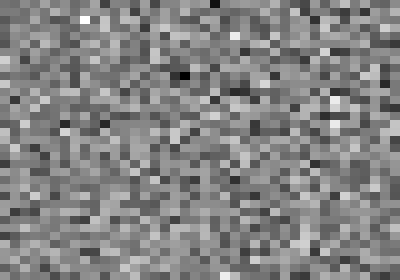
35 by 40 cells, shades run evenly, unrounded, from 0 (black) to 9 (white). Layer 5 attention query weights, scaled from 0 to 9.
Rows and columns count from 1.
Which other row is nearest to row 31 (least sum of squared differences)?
24
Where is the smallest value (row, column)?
10, 19
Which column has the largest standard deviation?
34
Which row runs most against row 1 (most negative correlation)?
12
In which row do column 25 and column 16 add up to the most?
8
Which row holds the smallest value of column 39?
11
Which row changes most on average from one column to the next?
13
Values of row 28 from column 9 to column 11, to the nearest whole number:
2 7 6
